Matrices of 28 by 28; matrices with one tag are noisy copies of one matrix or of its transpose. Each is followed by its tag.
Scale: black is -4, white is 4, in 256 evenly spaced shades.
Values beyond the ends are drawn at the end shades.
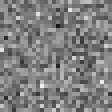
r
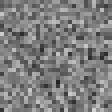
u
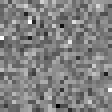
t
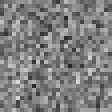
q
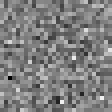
u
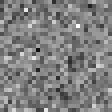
q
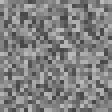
t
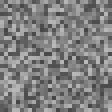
q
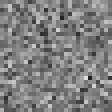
t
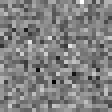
r
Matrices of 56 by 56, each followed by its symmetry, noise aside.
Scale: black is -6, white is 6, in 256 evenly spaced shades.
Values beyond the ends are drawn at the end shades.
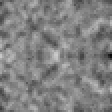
mirrored top to bottom.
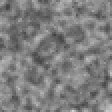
symmetric.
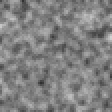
no symmetry.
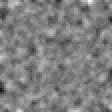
antisymmetric.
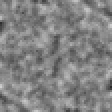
same after a half turn.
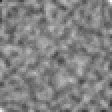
symmetric.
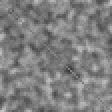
symmetric.
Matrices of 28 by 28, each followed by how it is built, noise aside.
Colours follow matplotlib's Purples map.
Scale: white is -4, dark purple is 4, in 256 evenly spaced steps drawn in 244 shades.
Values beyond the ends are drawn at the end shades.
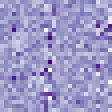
uneven columns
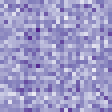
blocks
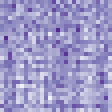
blocks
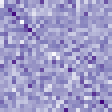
diagonal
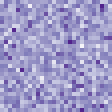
noise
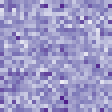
blocks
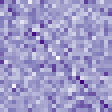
diagonal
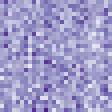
blocks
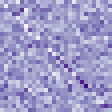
diagonal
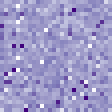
sparse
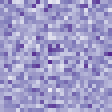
low rank
